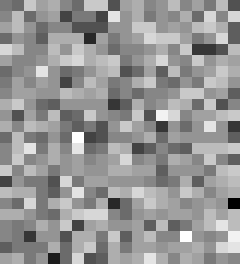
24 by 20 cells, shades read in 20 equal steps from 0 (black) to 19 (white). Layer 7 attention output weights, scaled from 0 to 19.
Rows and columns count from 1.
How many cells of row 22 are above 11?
7
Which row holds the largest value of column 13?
24
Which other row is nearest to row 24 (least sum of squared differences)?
18
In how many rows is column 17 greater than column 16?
10
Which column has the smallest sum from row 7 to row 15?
6
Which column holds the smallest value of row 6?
11
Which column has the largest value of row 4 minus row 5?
19
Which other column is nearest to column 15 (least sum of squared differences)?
12
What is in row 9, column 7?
13
